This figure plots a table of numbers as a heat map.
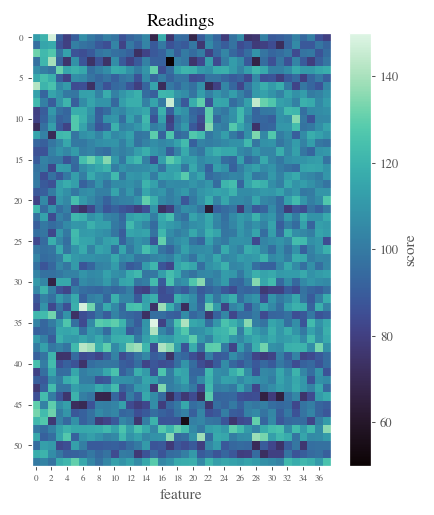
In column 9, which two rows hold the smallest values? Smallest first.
44, 3
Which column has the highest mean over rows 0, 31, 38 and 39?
2
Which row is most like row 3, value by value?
39
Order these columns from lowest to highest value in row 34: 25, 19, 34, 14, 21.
14, 25, 34, 21, 19
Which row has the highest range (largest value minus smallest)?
3
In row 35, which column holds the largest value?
15
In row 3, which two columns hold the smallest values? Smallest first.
17, 28
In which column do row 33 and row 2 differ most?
6
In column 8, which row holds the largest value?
35
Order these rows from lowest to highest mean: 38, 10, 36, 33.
10, 33, 36, 38
